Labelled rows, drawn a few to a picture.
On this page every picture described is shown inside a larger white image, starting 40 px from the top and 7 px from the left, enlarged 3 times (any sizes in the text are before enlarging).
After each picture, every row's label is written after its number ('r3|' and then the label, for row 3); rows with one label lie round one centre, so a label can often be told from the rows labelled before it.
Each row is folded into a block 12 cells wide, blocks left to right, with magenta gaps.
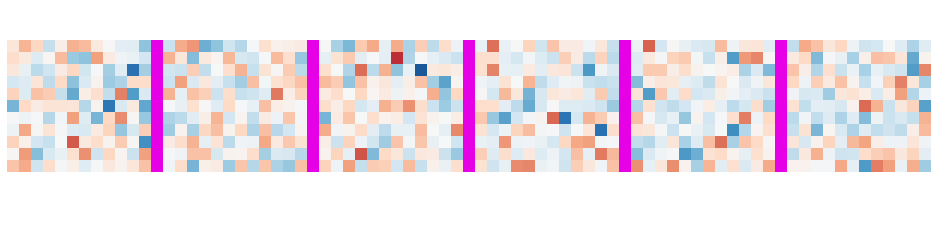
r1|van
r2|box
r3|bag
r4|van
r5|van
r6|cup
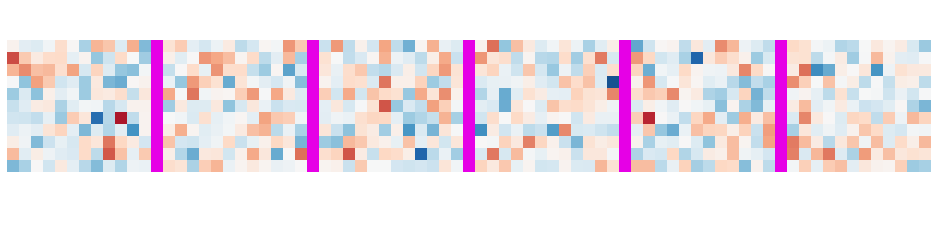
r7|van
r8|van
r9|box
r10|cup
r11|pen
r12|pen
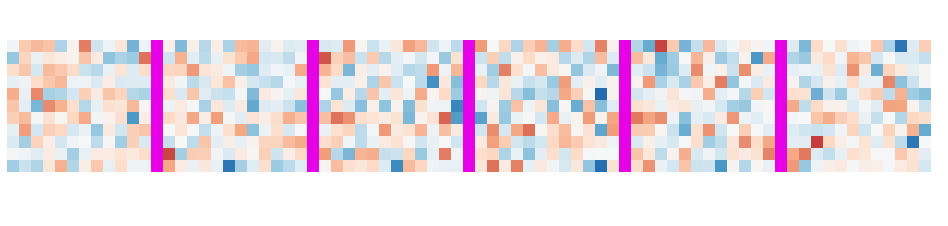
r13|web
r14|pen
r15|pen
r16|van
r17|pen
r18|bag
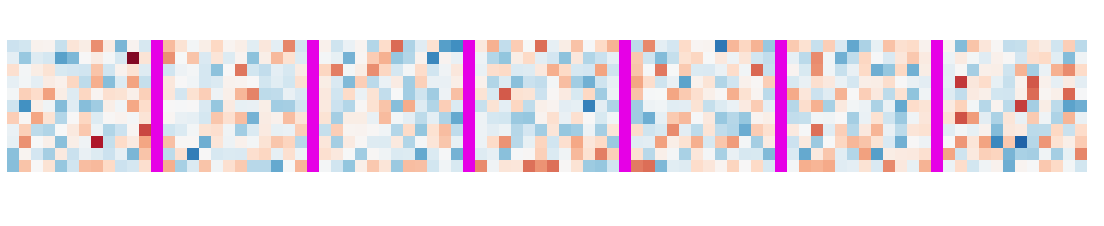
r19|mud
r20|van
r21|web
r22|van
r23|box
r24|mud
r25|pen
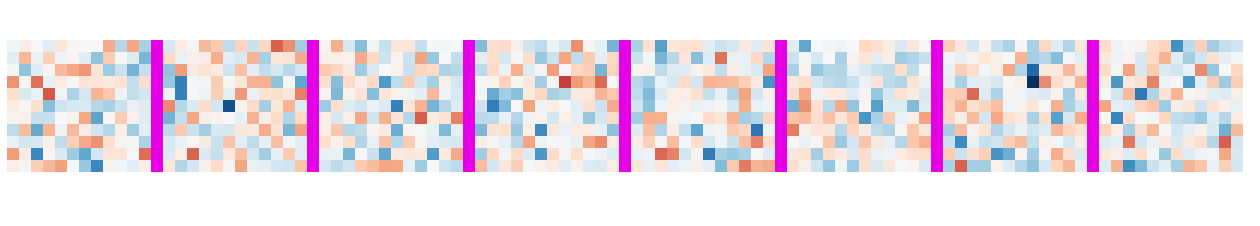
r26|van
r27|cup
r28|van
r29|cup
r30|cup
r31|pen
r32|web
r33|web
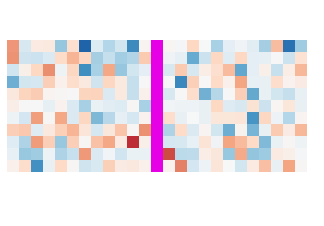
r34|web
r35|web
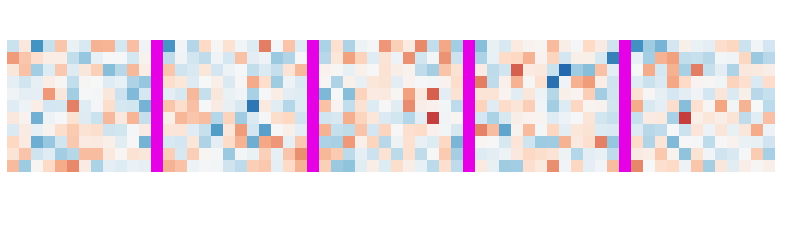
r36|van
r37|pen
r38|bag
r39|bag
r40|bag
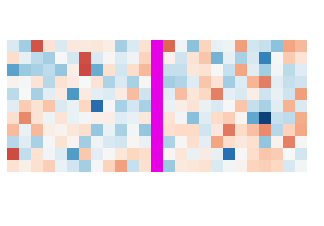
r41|pen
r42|mud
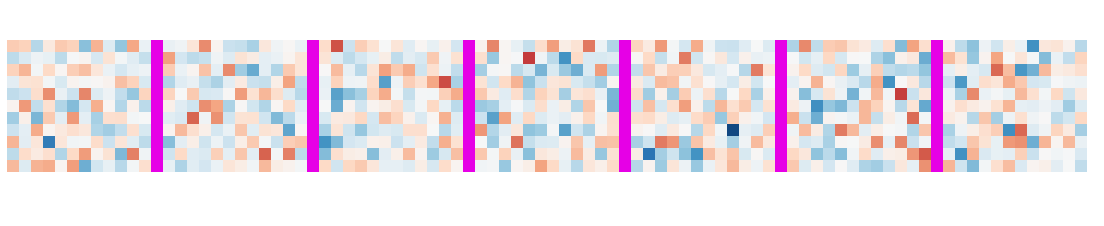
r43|van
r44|web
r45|cup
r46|box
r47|web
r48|van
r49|web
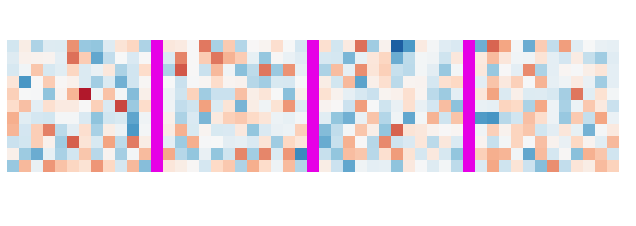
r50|web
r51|web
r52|web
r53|box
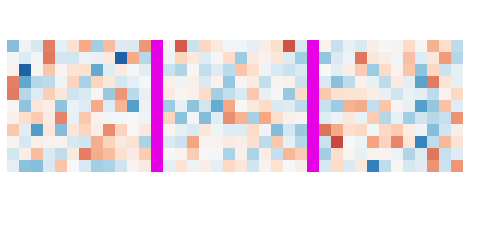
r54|bag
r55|van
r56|mud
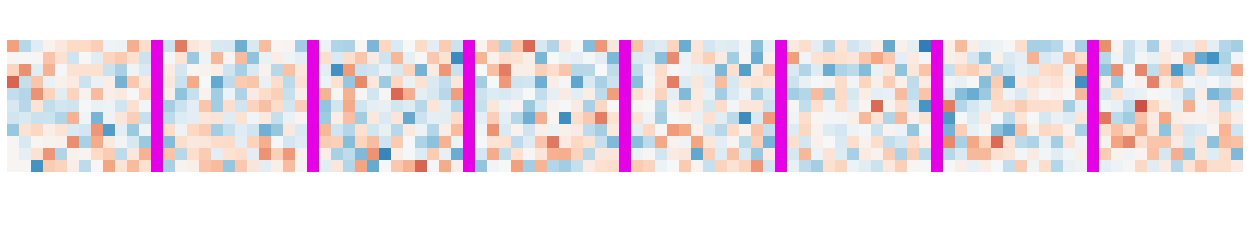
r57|van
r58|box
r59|mud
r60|van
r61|web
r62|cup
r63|cup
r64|web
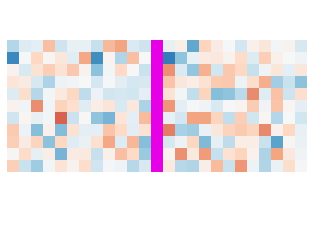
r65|bag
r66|bag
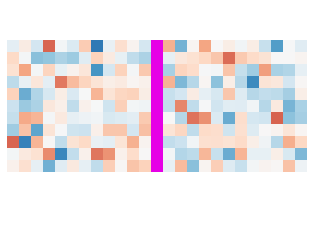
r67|cup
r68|web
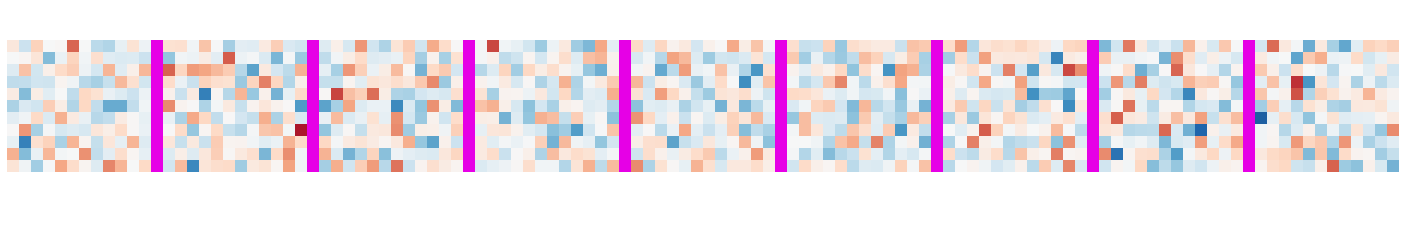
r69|web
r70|web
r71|mud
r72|van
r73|van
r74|mud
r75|web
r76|pen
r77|box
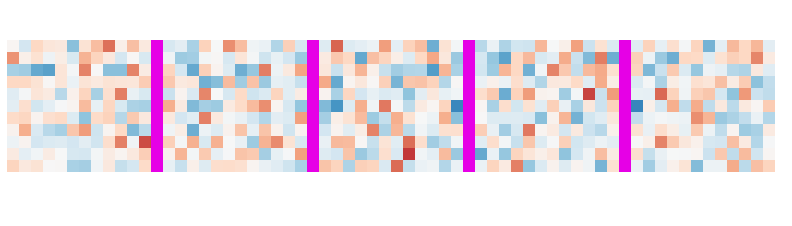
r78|pen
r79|bag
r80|box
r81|mud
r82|box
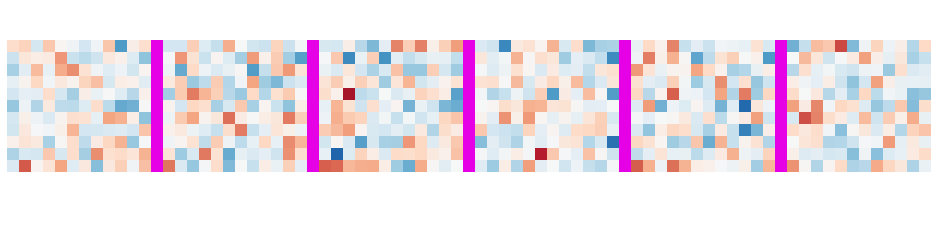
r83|van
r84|pen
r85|pen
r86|bag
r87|van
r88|pen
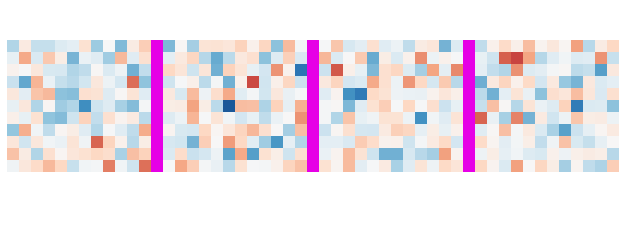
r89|van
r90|mud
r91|cup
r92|van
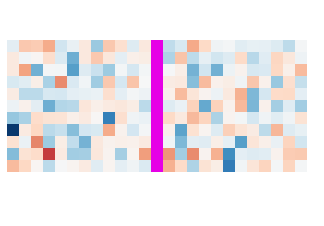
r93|cup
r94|pen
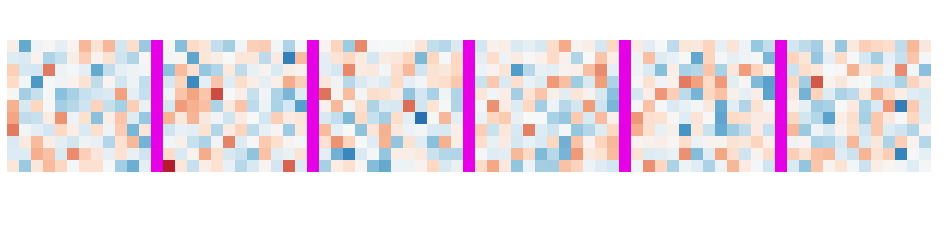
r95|bag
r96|pen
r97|mud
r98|pen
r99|pen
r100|van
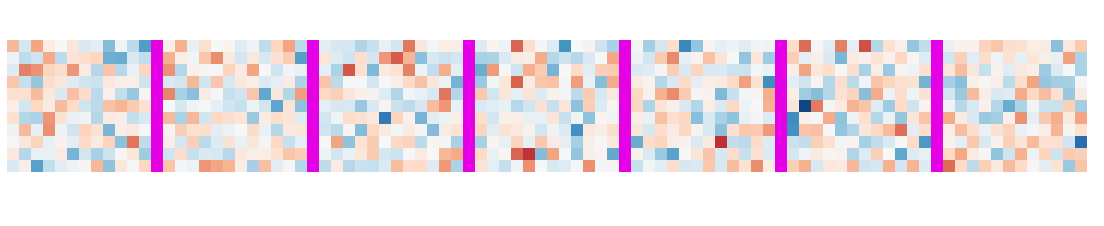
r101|web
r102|van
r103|mud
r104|web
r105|mud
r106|cup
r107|van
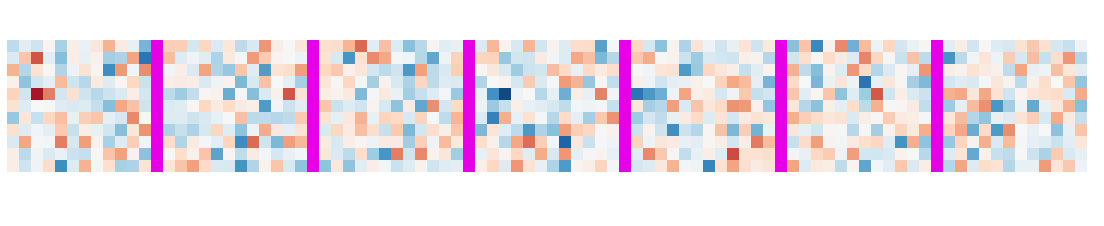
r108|mud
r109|cup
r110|web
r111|cup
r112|cup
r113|bag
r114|mud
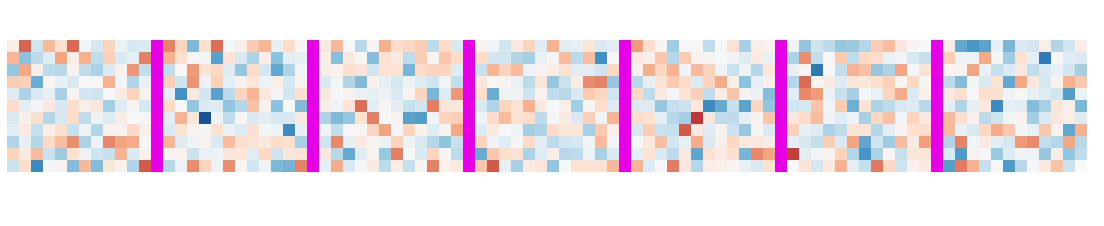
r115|box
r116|van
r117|mud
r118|cup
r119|van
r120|pen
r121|mud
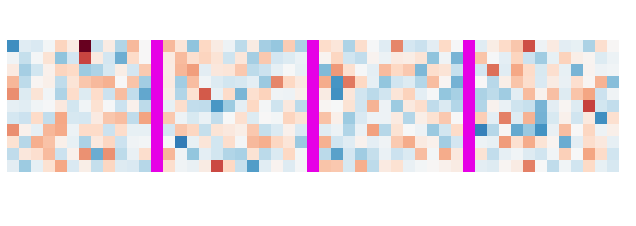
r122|bag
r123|van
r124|van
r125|cup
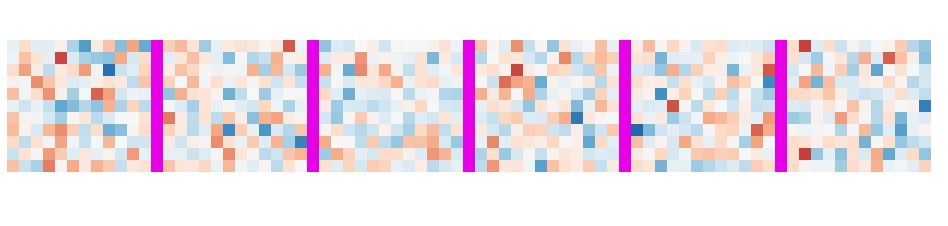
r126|van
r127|van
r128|bag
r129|mud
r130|cup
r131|box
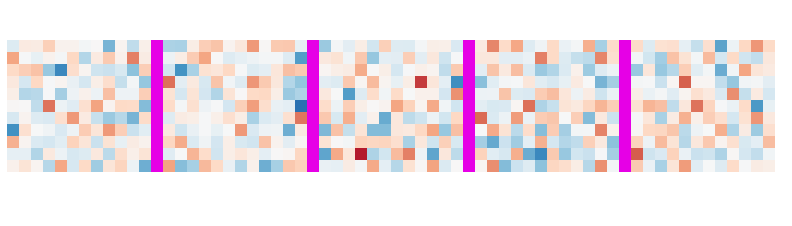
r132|cup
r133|bag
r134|cup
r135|web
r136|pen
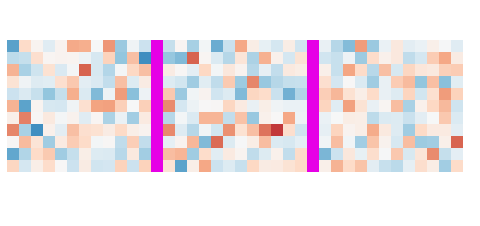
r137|bag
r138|bag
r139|mud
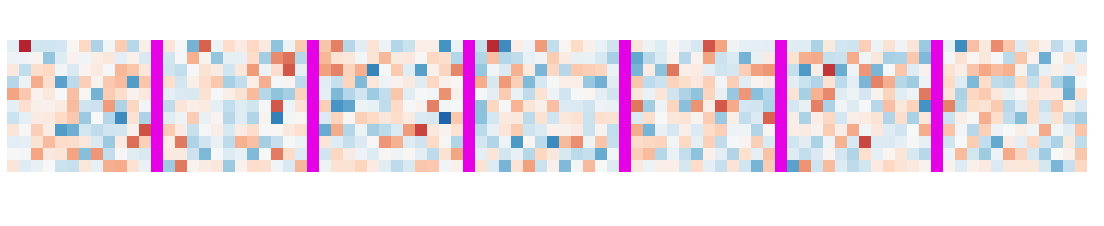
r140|box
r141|mud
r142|cup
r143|box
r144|bag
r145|mud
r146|bag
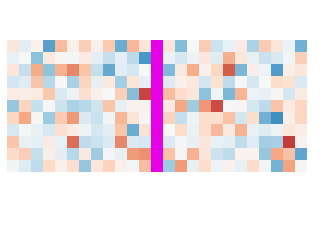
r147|van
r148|web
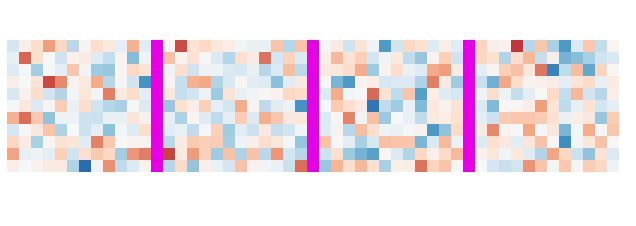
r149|pen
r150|box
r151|mud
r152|web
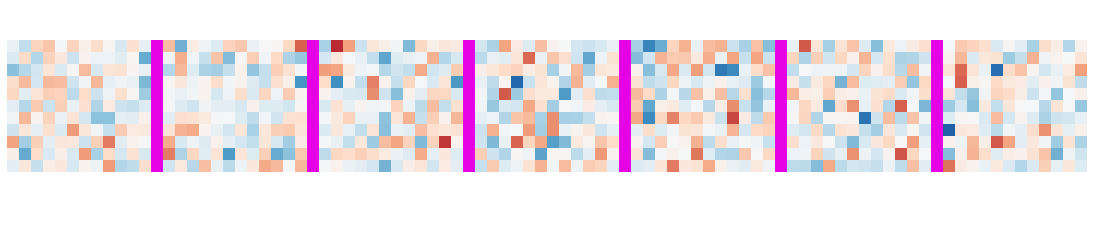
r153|pen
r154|pen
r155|cup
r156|web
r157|bag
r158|box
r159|cup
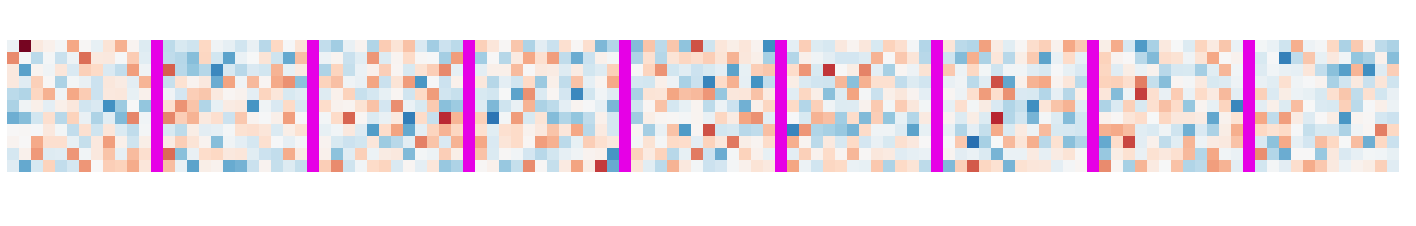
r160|box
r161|pen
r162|pen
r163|web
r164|box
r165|cup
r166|mud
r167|box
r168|web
